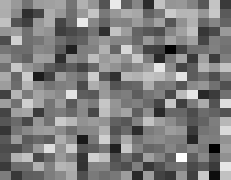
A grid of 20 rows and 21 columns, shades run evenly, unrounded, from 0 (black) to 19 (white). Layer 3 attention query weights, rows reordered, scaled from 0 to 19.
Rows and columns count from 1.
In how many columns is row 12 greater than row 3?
9
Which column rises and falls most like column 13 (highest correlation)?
1
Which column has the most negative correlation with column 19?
18
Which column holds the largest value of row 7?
13
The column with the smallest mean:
20
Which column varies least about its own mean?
5
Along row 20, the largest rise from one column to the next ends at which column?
21
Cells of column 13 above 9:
11
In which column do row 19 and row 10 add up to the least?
8
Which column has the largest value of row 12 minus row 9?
4
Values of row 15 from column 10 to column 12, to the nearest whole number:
13 6 8
